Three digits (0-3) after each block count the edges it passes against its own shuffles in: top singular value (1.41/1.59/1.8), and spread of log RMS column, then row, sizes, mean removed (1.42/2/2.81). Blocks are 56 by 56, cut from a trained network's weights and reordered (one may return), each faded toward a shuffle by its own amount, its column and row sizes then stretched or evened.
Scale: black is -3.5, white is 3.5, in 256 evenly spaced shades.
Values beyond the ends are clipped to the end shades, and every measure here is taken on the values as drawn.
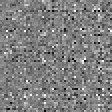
0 2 2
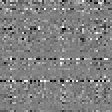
2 1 3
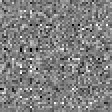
1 1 2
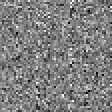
1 2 0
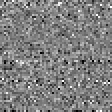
0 0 2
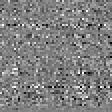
1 1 3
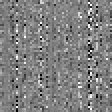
2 3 0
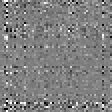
3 2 3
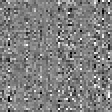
1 3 1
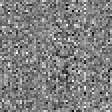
2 2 1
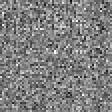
2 0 1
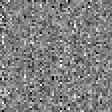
0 2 0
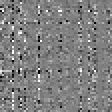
2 3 2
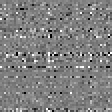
1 1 3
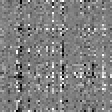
3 3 2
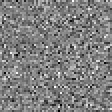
2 1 2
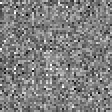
1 1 1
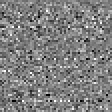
1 1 2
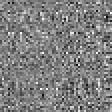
3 2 2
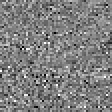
0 0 2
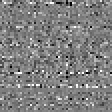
0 1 3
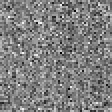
0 0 1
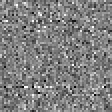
0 1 1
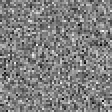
0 0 0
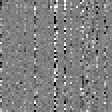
2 3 0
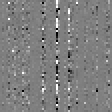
3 3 0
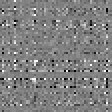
3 2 3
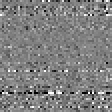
2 0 3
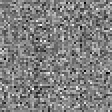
1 1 1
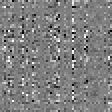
1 3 2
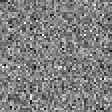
2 1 1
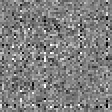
2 2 2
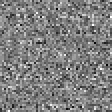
1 0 2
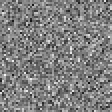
0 0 0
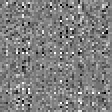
0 3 1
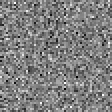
1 1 0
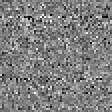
1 0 2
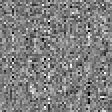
2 2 0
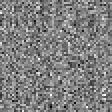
2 1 0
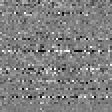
1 0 3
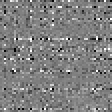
2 2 3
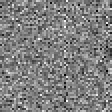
2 1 0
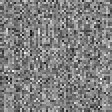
3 0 0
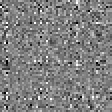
2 2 2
